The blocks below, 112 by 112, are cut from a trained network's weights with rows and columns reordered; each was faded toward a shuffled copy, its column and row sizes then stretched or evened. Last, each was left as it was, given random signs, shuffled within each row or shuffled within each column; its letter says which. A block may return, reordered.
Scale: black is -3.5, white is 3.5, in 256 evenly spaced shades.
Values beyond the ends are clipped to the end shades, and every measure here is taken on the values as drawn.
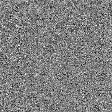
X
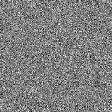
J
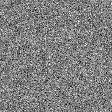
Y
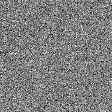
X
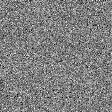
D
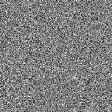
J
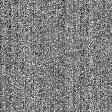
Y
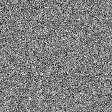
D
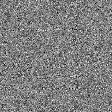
X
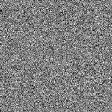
J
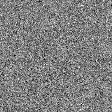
D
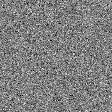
D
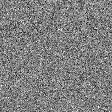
D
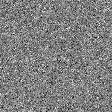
D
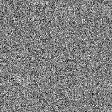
J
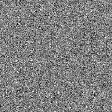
J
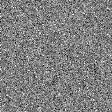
Y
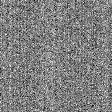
Y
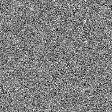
X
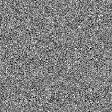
J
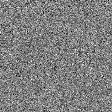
D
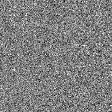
J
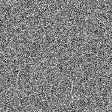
Y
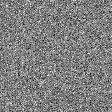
Y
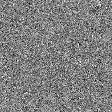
Y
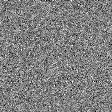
D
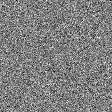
D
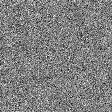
Y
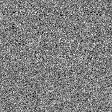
D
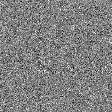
X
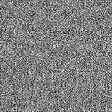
J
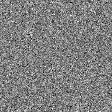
X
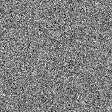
Y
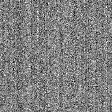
Y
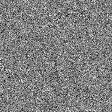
D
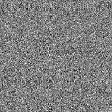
J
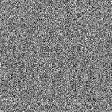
J
